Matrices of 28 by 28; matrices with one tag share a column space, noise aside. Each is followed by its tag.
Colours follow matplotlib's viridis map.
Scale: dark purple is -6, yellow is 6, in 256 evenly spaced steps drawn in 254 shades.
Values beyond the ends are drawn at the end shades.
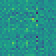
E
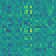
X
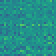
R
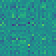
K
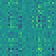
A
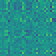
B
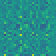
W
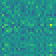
X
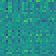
B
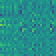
X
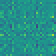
W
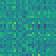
W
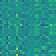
R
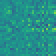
X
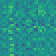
X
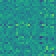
R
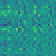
X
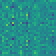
K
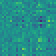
A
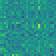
W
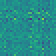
E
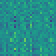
A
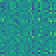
B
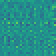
K
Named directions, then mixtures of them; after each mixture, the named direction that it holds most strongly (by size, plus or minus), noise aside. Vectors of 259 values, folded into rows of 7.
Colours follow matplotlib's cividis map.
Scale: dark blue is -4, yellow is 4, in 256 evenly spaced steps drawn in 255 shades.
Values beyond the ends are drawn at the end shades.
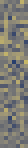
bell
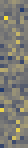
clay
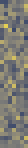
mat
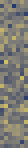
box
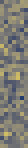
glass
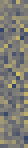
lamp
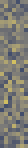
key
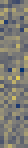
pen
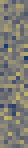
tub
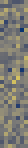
pen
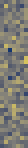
tub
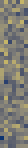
glass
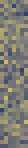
box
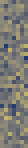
tub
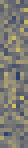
glass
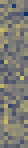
box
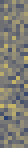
tub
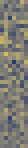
bell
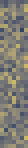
mat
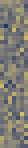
mat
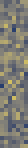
mat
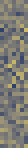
lamp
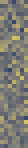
lamp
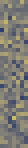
bell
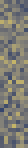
key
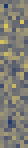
mat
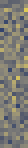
pen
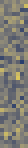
glass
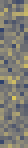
pen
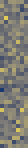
clay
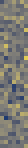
tub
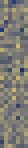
pen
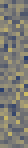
tub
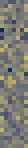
lamp
